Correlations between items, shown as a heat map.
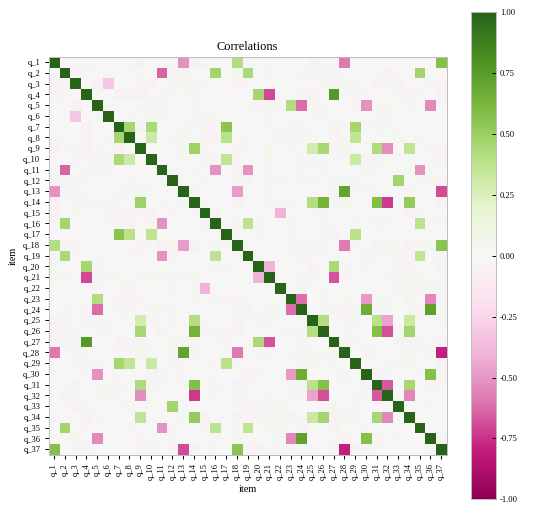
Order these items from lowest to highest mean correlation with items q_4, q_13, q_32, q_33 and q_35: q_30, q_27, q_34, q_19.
q_34, q_30, q_19, q_27
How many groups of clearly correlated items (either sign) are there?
9
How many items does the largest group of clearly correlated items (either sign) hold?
7
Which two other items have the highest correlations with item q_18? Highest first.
q_37, q_1
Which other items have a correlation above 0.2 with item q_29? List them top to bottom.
q_7, q_8, q_10, q_17
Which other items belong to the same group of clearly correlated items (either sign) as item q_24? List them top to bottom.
q_5, q_23, q_30, q_36
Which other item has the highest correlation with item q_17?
q_7
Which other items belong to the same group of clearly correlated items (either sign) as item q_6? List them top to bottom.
q_3
